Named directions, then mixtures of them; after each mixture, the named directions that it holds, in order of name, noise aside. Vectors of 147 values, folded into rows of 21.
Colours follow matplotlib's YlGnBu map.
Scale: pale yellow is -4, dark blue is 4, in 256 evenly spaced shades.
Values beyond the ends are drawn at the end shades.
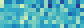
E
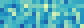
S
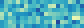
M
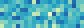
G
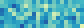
S.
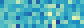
G, M.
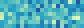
E, M.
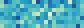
E, G.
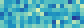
M.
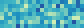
E, M.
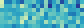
E.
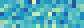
G.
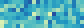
G, S.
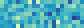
G, M.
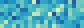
G.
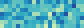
G.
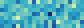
G, M.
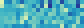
E.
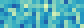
S.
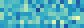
E, M.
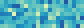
G, S.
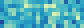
M, S.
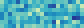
M.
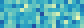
M, S.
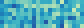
E, S.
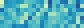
E, S.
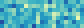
M, S.
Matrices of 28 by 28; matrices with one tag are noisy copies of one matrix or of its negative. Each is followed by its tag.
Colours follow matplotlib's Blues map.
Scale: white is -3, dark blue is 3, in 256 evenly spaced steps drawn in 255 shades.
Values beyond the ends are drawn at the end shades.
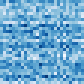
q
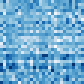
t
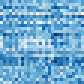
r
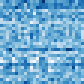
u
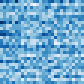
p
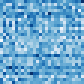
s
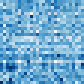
t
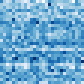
u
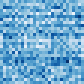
r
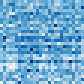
t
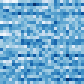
p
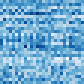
r
